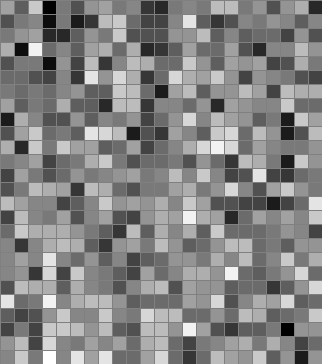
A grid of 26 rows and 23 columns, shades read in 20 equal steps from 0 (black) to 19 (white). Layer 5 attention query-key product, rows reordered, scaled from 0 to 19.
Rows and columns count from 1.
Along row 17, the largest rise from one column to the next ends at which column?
10
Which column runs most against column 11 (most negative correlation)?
3
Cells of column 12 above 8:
12
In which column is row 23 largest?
11
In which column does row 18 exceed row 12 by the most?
17
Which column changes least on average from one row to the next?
13
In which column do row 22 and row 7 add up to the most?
21
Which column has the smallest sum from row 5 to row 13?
4
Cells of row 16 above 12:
5
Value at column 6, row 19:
8
